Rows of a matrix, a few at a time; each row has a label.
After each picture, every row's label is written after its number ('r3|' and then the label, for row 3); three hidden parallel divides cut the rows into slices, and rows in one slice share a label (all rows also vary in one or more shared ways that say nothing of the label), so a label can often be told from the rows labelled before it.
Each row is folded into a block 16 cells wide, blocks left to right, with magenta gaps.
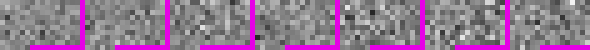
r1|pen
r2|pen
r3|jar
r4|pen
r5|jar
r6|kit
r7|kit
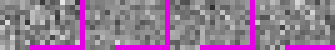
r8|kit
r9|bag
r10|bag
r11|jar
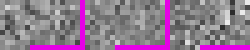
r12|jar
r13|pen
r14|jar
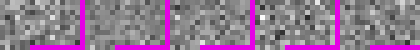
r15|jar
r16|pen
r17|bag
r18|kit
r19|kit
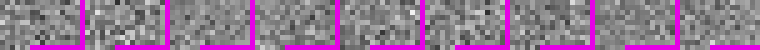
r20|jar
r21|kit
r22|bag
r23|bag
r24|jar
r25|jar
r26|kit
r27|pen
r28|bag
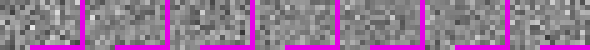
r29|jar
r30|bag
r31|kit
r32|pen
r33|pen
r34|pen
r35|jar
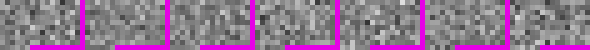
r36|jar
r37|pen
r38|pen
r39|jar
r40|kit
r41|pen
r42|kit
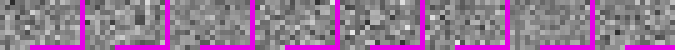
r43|kit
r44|kit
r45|bag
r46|jar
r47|kit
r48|bag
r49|bag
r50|pen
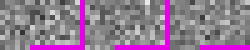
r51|jar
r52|kit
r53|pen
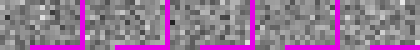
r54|bag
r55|bag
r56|kit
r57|pen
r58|kit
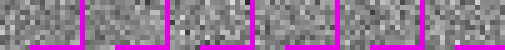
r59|kit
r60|pen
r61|kit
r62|pen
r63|jar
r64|bag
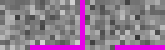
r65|kit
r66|kit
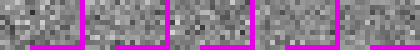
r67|jar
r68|bag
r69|kit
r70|pen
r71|pen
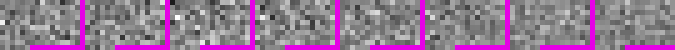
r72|jar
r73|jar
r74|kit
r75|kit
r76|kit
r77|bag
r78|pen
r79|bag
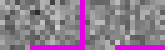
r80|jar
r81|bag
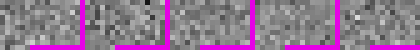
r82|bag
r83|jar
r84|bag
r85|bag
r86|pen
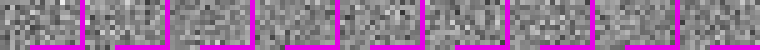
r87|kit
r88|jar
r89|pen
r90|bag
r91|jar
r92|jar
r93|bag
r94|pen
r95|kit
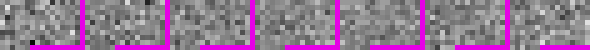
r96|jar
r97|jar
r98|kit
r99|bag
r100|pen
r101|pen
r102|kit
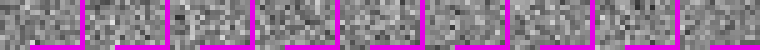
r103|bag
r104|pen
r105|jar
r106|kit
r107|jar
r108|jar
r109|pen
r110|kit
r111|pen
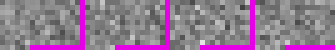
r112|bag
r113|pen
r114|bag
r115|bag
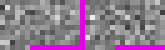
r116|jar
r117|kit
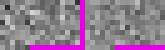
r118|kit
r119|bag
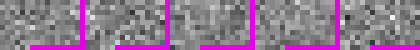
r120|pen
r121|pen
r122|pen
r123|pen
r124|jar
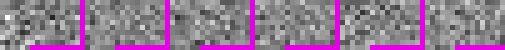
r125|kit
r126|pen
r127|jar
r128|pen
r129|kit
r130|jar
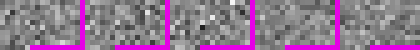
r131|jar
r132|kit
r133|kit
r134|bag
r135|pen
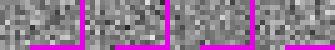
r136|kit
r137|kit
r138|jar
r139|jar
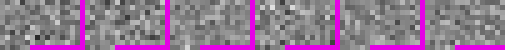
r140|jar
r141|pen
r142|bag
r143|jar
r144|bag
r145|pen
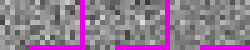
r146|kit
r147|jar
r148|pen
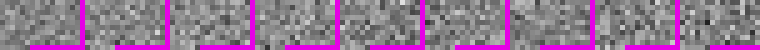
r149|bag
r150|pen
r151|kit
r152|pen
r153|kit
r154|bag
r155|pen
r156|kit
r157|kit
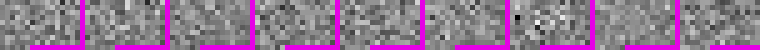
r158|jar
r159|jar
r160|pen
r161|jar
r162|jar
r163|pen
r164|jar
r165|pen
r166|kit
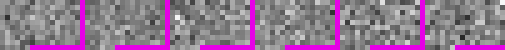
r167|pen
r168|pen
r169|bag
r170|kit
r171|jar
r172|jar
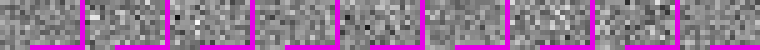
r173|pen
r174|kit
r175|jar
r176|bag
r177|jar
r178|bag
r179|jar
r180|kit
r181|bag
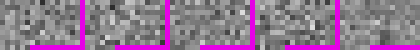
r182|kit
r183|jar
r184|pen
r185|jar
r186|pen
